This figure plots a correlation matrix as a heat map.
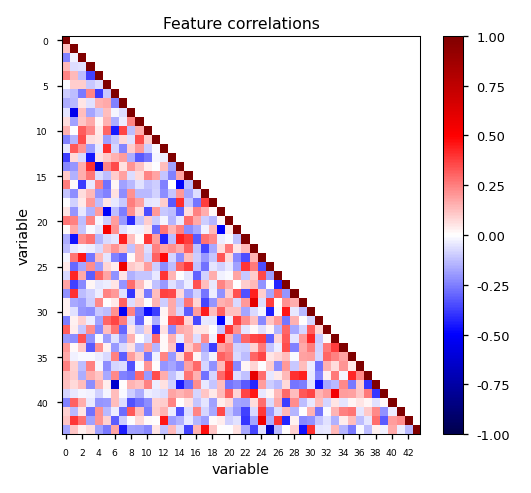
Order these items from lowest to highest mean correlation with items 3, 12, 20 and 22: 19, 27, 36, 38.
38, 19, 27, 36
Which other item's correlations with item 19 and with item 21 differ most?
5
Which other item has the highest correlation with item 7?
25
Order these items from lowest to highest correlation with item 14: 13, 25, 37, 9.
13, 37, 9, 25
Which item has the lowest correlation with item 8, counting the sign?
1
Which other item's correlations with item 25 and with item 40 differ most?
43
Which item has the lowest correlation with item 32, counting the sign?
11
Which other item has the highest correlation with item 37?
23
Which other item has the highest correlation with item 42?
24
